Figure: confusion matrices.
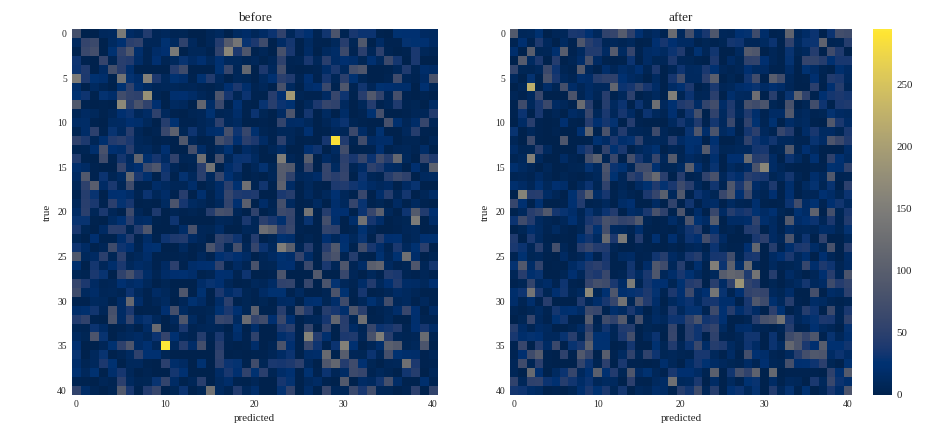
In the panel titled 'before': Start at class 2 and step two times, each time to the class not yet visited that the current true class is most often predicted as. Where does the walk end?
19
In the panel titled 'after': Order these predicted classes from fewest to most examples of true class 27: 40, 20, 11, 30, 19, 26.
30, 19, 20, 11, 40, 26
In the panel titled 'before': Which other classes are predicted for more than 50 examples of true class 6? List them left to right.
23, 28, 30
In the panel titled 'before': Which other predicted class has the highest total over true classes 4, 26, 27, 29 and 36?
30
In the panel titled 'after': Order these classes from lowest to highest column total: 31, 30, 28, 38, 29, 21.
30, 31, 21, 38, 28, 29
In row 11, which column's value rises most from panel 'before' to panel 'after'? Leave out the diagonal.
9
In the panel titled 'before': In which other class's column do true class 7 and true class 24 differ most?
8
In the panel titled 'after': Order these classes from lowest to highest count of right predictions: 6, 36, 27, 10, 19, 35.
10, 35, 19, 6, 36, 27
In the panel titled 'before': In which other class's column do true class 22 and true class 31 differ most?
21
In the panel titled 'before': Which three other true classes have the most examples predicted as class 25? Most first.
31, 37, 0
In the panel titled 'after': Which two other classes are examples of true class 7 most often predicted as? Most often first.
19, 29
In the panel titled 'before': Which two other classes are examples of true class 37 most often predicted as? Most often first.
29, 28
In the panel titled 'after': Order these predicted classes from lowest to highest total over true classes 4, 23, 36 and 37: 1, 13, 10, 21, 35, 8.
10, 21, 1, 35, 13, 8
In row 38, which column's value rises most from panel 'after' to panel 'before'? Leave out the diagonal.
32
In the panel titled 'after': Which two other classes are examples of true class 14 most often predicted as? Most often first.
2, 28
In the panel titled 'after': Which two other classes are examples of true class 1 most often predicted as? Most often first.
37, 8
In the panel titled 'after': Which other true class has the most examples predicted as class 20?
18
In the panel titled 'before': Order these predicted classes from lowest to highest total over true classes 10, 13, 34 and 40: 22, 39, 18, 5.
22, 18, 5, 39
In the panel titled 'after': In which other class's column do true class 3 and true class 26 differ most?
24
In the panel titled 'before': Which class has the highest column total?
23
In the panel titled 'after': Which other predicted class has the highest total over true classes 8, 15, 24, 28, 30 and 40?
29
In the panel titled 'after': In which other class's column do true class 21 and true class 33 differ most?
15
